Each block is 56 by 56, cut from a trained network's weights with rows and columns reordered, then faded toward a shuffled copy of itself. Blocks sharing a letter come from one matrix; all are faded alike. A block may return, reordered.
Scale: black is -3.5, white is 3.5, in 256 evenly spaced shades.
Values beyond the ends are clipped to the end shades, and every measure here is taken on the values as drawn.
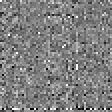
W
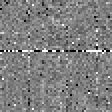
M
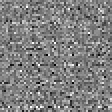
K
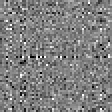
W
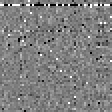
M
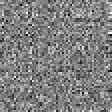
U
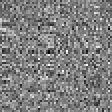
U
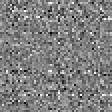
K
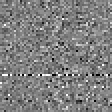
W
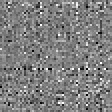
W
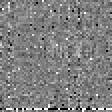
M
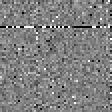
M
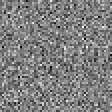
U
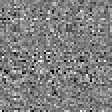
K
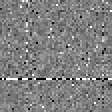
M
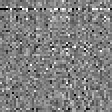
W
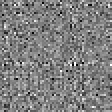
K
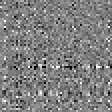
W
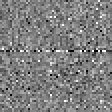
W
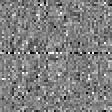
W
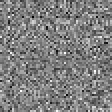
U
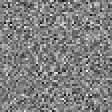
U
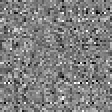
K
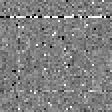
M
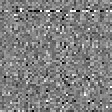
W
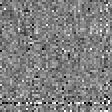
W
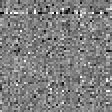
W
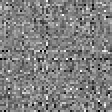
K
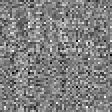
U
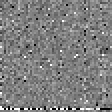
M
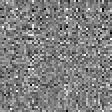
K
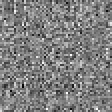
U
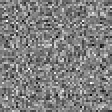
U
